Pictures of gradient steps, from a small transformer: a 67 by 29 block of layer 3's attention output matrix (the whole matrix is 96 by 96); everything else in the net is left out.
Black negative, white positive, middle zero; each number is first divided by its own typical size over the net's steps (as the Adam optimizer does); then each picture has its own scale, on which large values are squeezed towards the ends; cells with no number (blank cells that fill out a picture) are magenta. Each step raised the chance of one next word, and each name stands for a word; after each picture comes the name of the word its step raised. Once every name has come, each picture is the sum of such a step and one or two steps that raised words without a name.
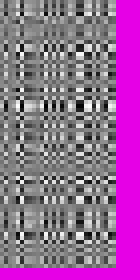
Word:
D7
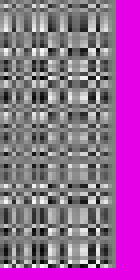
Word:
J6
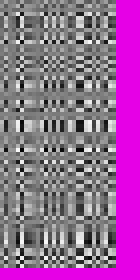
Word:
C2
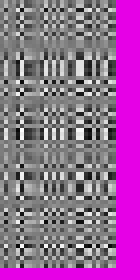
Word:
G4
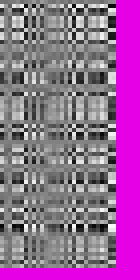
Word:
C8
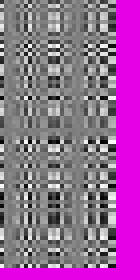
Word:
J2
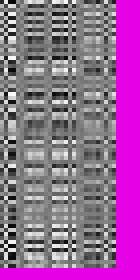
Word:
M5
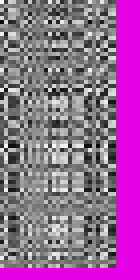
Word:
M5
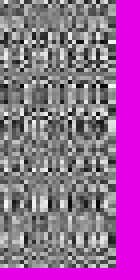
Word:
C2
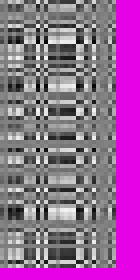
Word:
C2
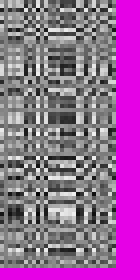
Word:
G4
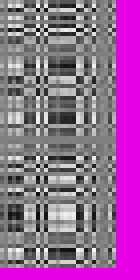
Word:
C8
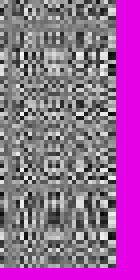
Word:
D7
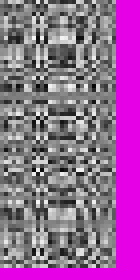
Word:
C2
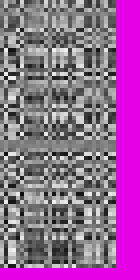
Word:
J6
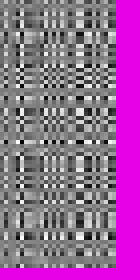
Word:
J2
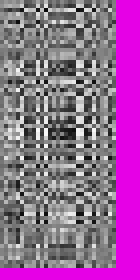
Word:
G4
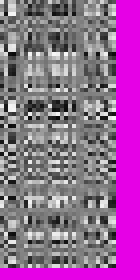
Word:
D7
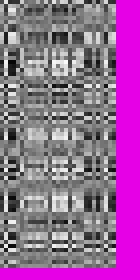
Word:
G4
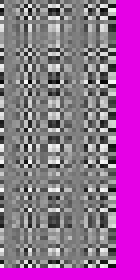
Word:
C8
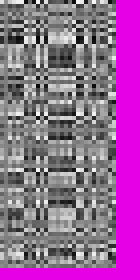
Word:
M5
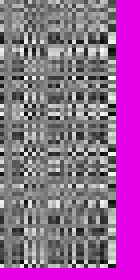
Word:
J6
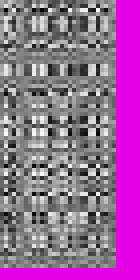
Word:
G4
